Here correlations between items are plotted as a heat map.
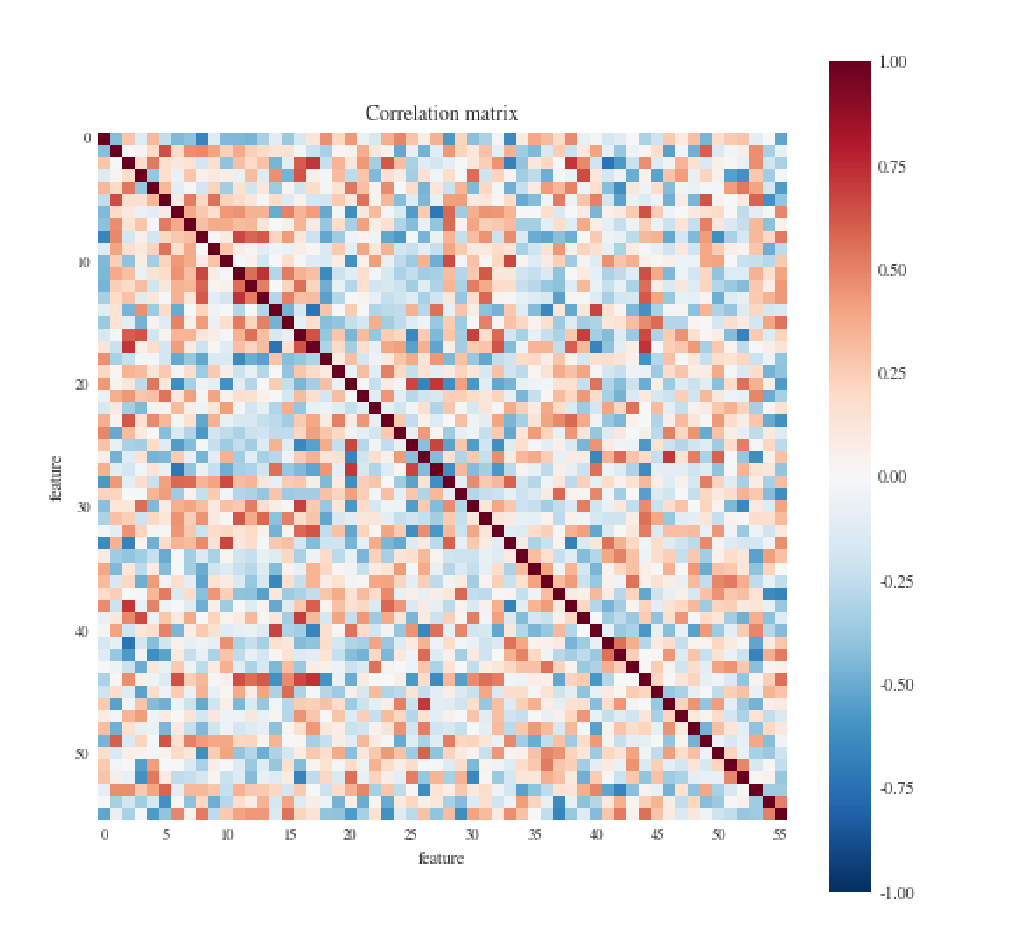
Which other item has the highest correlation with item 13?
11
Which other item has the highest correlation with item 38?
2
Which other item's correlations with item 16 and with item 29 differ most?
44
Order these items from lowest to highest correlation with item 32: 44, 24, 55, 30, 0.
0, 55, 24, 30, 44
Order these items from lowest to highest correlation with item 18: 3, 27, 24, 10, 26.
10, 3, 26, 24, 27
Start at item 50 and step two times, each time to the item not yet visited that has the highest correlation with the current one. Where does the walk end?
46
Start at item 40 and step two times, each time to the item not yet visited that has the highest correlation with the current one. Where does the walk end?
27
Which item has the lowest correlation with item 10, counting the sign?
20
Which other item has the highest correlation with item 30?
16
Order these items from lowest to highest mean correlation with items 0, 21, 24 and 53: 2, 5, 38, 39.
5, 39, 38, 2
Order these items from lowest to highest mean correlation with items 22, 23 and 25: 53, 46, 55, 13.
55, 13, 46, 53
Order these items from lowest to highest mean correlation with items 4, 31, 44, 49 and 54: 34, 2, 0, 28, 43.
0, 34, 43, 28, 2
